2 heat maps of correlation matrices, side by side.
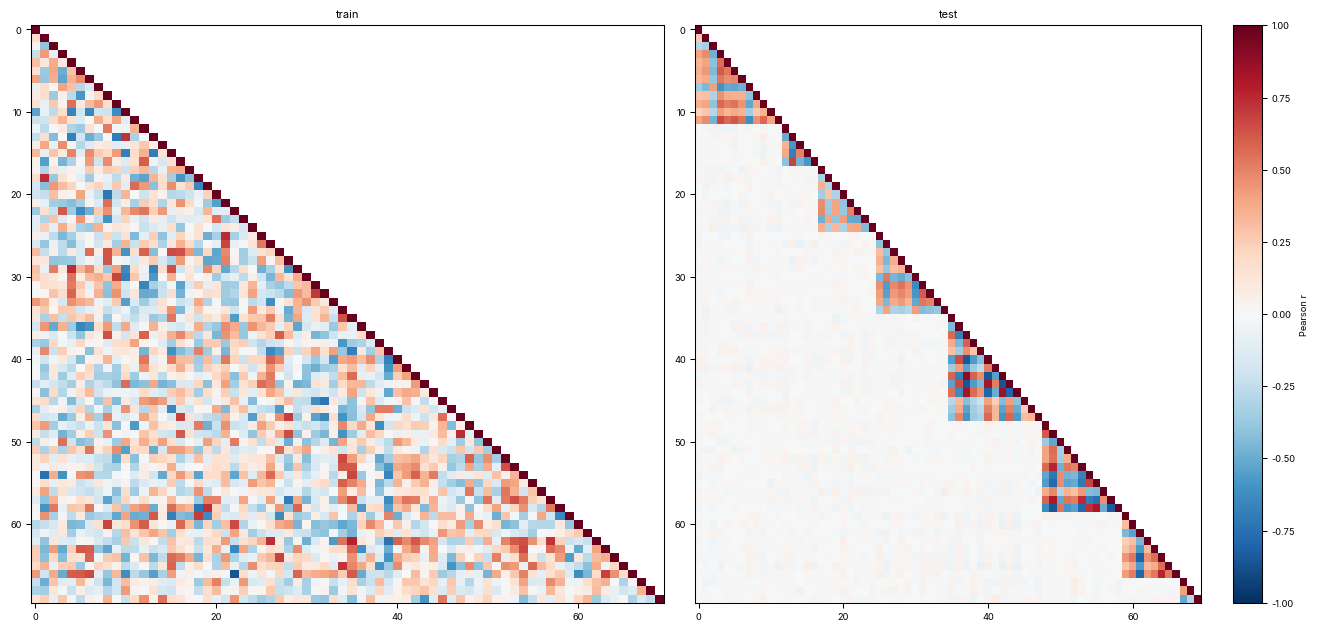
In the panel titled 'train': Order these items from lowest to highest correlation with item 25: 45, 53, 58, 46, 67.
58, 46, 67, 45, 53
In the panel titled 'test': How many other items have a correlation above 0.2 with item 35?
5
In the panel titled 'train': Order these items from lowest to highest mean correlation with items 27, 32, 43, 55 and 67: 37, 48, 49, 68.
49, 37, 48, 68
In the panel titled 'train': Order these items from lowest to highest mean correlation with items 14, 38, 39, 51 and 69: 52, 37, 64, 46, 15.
52, 64, 15, 37, 46
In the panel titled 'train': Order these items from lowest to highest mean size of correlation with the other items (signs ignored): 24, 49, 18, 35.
24, 49, 18, 35
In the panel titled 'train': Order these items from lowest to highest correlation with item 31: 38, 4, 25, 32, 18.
25, 38, 18, 4, 32
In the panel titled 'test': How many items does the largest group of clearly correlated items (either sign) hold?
13
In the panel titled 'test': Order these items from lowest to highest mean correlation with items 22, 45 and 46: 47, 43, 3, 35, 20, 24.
35, 20, 3, 24, 47, 43
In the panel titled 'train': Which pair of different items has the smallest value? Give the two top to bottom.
22, 66
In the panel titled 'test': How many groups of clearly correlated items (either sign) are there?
8
